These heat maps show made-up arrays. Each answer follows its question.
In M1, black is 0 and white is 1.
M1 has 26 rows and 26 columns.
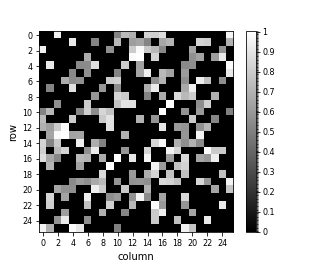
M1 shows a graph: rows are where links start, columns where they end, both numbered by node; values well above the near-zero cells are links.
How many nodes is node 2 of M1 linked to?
9
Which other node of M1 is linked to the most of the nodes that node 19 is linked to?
node 1
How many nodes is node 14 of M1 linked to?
12
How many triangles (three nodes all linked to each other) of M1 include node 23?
7
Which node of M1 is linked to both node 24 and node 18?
node 15
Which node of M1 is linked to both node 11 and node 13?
node 4
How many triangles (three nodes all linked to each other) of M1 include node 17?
6
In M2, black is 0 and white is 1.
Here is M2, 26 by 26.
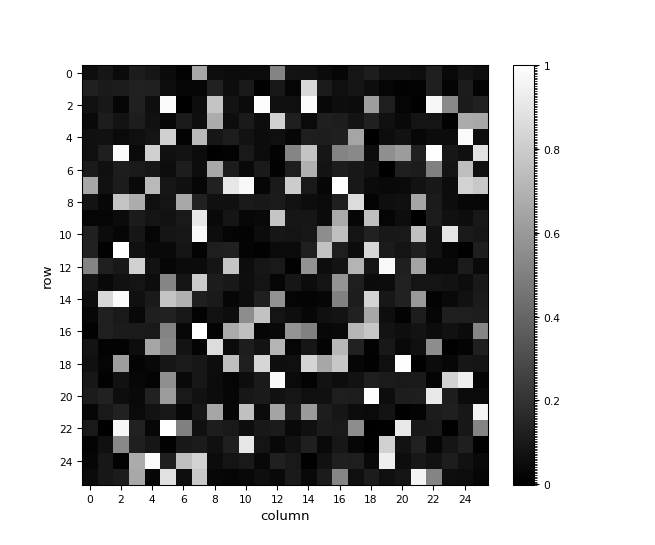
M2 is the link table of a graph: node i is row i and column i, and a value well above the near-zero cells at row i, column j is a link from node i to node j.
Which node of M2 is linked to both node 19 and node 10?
node 23
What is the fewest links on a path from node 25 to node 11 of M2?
3
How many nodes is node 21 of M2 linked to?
5
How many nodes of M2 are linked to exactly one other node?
1
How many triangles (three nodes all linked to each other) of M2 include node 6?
0
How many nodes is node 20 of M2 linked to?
3
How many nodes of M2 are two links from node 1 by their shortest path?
7
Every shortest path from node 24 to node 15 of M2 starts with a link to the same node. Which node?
node 7
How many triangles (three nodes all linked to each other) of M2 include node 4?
2
